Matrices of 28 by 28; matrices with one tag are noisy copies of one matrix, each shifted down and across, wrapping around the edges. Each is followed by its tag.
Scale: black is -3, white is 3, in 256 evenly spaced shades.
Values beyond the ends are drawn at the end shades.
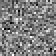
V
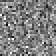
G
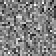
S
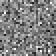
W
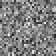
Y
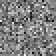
Y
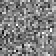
S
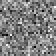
Y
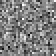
G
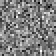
W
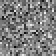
S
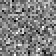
Y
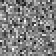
G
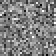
Y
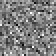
Y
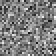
V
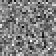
G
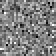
G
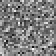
V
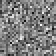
S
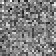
S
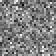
Y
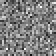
S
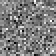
V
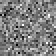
V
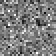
Y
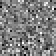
W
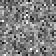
Y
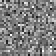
G
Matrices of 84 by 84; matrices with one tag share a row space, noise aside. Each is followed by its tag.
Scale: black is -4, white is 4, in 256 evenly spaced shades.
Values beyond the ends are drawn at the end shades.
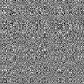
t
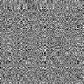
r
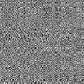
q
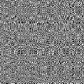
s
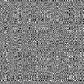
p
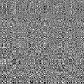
t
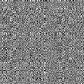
t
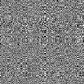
r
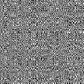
p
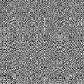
t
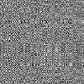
q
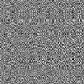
s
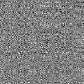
q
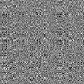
t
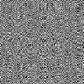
r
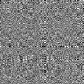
r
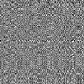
s
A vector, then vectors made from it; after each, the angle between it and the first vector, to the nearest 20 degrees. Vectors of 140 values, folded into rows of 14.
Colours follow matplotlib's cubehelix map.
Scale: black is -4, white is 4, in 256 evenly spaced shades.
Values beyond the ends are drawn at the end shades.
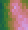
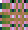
80 degrees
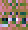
100 degrees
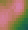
120 degrees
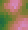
40 degrees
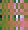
60 degrees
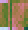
100 degrees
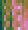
40 degrees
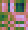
80 degrees
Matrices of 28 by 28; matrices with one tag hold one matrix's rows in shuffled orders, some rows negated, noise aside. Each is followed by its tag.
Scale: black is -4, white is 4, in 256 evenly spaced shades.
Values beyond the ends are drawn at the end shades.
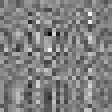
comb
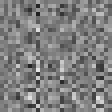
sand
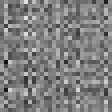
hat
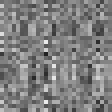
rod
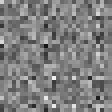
rod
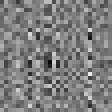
comb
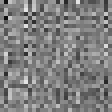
hat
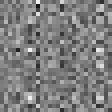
sand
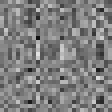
sand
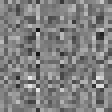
sand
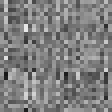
hat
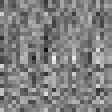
rod
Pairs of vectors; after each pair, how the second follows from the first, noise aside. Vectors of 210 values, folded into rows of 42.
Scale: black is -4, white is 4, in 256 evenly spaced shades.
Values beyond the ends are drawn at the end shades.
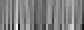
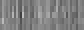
wrapped around, negated, shrunk.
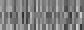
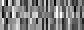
reversed, negated, scaled up.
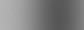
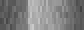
wrapped around.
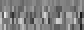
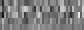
reversed.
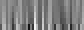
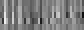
wrapped around.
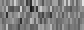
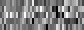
wrapped around, scaled up.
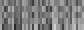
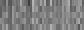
reversed, negated, shrunk.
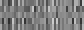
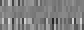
negated, partly zeroed.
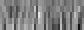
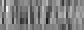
wrapped around.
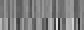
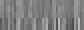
negated, shrunk.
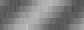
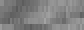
wrapped around, negated, shrunk.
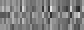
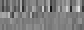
negated, partly zeroed.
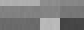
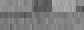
wrapped around, negated, shrunk.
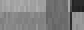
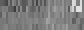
negated, partly zeroed.
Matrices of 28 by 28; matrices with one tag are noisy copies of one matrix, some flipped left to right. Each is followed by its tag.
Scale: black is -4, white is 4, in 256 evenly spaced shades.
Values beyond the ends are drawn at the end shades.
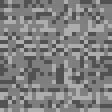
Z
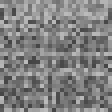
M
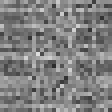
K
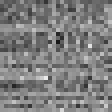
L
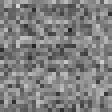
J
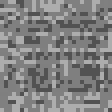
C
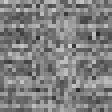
K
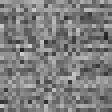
K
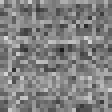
J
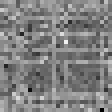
C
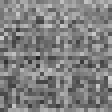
M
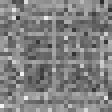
C
